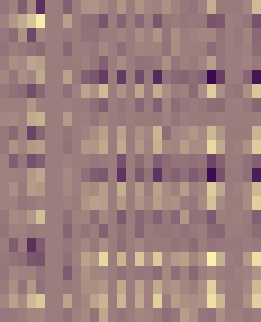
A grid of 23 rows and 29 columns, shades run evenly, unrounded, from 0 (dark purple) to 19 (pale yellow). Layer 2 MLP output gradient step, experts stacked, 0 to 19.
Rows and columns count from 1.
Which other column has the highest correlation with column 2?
4
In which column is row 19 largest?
24
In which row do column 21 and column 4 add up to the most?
22
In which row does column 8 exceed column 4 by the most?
18
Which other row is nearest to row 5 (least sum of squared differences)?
9
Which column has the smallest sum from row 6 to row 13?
14
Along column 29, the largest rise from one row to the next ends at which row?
7
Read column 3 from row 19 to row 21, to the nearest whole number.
8 10 9
